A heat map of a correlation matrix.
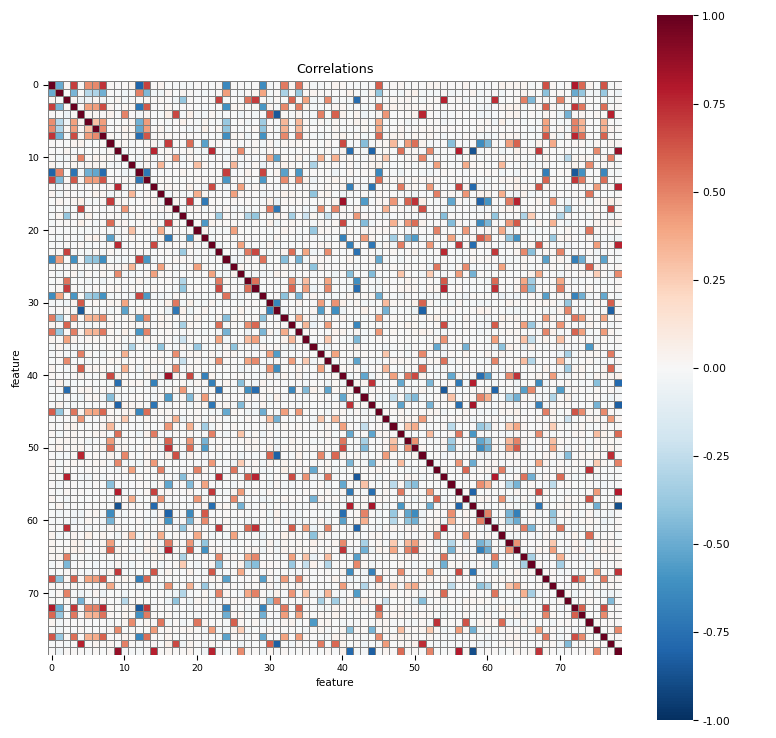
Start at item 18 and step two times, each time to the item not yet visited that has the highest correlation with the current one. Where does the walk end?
66
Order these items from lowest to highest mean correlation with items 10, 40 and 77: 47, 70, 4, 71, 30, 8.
71, 70, 47, 8, 30, 4
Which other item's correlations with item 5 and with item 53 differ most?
74
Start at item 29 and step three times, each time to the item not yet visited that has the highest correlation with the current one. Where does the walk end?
1
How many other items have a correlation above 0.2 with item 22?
9
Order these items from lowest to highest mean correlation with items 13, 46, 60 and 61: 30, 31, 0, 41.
31, 41, 30, 0
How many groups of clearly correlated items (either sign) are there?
6
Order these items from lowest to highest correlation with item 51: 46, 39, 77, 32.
32, 46, 39, 77
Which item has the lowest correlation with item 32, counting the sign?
12
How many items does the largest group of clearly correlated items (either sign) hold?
17
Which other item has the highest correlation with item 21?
59
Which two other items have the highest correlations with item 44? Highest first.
58, 41
